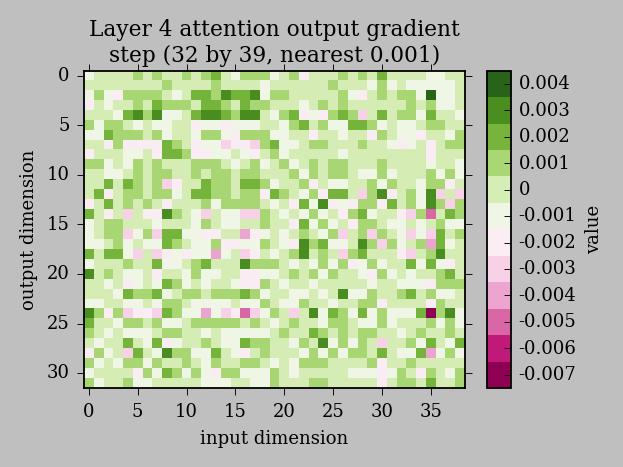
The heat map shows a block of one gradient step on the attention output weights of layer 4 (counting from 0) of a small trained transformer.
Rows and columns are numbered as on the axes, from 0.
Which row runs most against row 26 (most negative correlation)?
11
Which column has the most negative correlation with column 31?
25
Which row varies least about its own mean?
1
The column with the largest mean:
8
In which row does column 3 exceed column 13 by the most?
18
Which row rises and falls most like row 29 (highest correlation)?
27
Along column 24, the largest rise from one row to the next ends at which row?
13
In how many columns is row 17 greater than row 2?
14
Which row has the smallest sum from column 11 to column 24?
24
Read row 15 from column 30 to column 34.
0 -0.001 -0.001 0 -0.001
